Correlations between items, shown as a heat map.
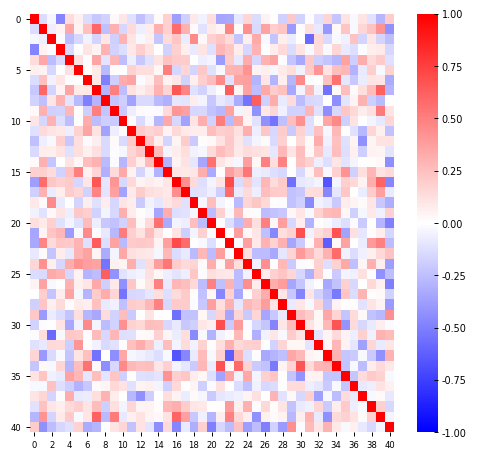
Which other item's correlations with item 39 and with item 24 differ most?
20
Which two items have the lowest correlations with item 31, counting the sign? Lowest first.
2, 18
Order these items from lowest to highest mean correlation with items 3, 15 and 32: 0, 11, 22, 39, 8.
0, 8, 39, 11, 22
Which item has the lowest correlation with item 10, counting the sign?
27
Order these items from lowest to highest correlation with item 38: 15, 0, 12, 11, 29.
29, 0, 12, 11, 15
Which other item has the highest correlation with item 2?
18
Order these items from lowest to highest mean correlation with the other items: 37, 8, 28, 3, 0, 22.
8, 0, 37, 3, 28, 22
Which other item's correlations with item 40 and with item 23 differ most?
6
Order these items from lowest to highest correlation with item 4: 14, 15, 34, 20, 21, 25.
21, 34, 25, 20, 14, 15
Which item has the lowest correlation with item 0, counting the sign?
3
